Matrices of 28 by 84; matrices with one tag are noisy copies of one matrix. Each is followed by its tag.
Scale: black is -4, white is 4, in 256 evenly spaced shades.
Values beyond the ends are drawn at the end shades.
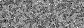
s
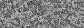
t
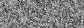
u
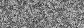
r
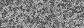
s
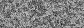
t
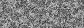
u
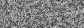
r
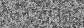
u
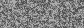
u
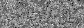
u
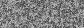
u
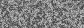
r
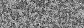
u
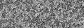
s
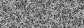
u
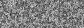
u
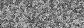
s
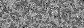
u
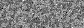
s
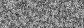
u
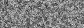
r
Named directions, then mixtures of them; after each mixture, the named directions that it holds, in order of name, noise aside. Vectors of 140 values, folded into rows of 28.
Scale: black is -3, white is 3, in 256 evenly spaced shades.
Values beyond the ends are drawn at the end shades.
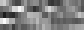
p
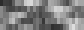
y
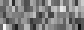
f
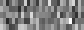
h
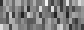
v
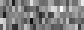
f, p, y.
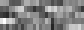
p, y.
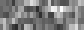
f, p, y.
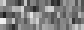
h, p.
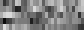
f, p.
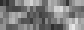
y.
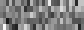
f, h.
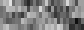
f, v, y.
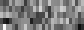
f, p.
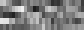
p.
